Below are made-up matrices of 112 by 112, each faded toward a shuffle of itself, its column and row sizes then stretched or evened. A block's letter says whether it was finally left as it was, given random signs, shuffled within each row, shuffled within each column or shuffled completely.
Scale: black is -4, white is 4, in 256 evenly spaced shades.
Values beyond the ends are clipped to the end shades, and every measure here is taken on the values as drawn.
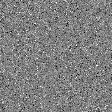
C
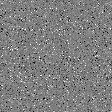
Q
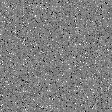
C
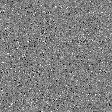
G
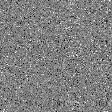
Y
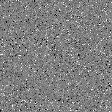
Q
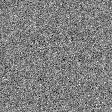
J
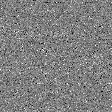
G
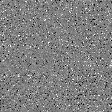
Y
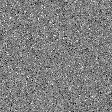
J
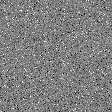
J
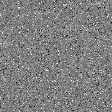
C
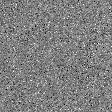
J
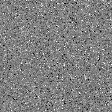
Q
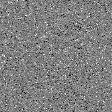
C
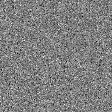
C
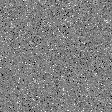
J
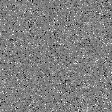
Y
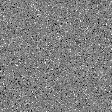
C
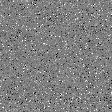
G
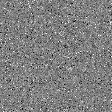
Y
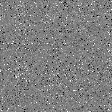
Q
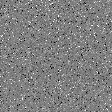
C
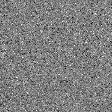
G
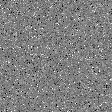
J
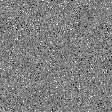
C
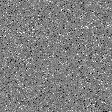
J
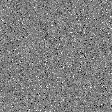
C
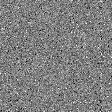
Q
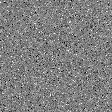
J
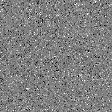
Y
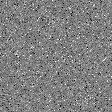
J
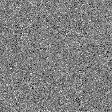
Q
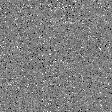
Q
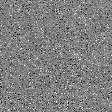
Q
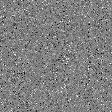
C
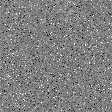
J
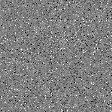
Q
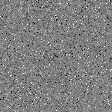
G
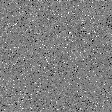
G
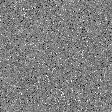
J
